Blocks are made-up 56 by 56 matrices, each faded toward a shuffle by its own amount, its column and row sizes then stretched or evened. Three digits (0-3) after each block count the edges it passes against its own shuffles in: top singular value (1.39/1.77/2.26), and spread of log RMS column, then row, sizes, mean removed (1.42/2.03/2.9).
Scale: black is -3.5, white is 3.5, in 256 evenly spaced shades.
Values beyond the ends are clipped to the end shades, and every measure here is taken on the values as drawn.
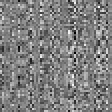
3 3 0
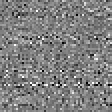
2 0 2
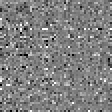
1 2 2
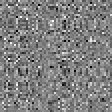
3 2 1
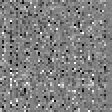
1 2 0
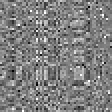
3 2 0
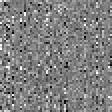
1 3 0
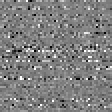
0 0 3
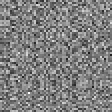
3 0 0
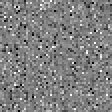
0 1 0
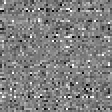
1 1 3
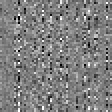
2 3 0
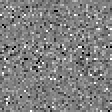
0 0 1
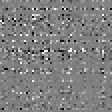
1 2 3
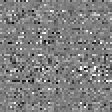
1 1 3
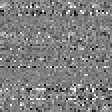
2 0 3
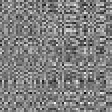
3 2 3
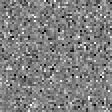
0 0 1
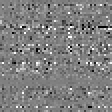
0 1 3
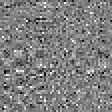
2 1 1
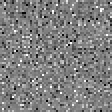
2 0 0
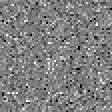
0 0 0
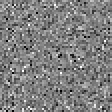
1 1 0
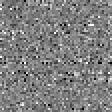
1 0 2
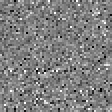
1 0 1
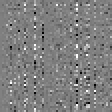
2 3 1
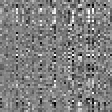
3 3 1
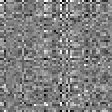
3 2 2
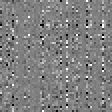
1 3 1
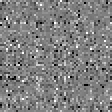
2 1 1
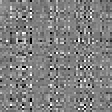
3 3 3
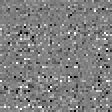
0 1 2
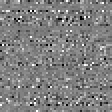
0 1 3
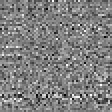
2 0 2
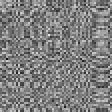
3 0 2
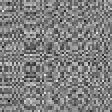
3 1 2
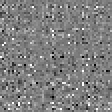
0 2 2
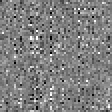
2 2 1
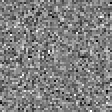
0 0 0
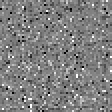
0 1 0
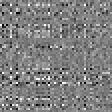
3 2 3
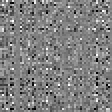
2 3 2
